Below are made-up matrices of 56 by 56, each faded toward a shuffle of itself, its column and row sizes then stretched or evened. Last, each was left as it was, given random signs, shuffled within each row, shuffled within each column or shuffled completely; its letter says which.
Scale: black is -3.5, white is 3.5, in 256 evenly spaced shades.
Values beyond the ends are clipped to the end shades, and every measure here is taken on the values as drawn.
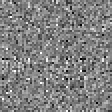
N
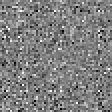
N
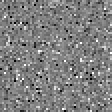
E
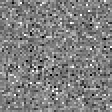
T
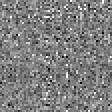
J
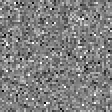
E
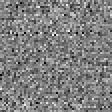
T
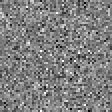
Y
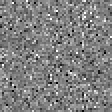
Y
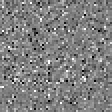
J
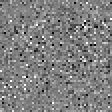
N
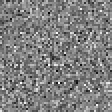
T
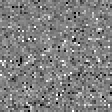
T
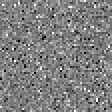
E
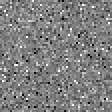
E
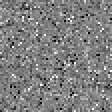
E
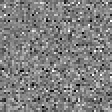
J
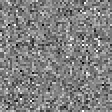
N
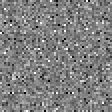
T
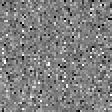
Y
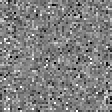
Y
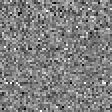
T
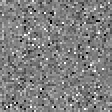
E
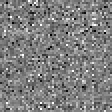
N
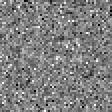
E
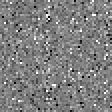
Y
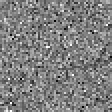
E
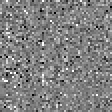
N
